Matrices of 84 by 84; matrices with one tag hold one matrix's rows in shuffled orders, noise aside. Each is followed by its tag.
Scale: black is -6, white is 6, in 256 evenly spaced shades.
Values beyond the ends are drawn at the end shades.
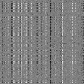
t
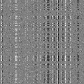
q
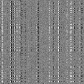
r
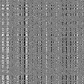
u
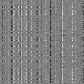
t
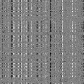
t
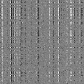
r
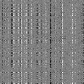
t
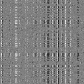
q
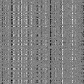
t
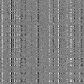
r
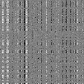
u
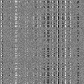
q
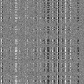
q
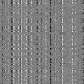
t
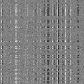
q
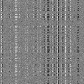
q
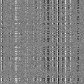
q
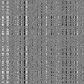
u
